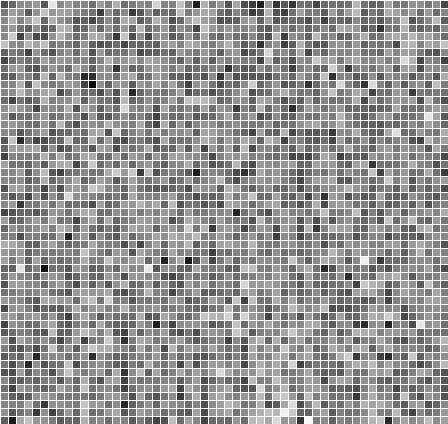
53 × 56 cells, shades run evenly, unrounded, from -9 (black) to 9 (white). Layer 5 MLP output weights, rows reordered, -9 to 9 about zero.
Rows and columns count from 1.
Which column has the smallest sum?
38
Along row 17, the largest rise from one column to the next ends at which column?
15
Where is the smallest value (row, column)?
11, 12
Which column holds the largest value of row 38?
14
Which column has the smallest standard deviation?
55
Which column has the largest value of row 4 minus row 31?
18
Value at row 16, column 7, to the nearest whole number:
-1
